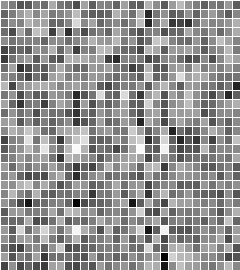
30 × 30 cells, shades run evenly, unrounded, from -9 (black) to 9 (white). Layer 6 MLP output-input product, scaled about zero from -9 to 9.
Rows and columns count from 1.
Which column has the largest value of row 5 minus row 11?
29
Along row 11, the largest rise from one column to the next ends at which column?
16
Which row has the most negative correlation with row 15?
23
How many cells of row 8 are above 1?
11
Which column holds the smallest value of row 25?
5
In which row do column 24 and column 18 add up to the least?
14
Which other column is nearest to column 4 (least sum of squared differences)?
17
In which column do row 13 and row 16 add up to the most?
4
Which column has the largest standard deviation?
10
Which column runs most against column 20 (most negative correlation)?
26
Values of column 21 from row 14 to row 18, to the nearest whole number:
-4 3 6 8 2
